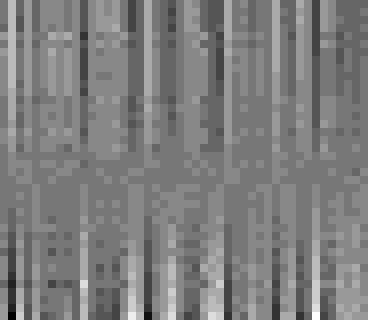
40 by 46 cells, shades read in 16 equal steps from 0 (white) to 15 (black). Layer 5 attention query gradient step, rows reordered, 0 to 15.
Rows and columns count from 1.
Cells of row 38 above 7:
21
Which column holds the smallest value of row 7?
2
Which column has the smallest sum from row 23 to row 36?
40
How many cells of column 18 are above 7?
22
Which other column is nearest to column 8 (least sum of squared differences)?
39
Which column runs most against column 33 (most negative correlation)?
42
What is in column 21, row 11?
9
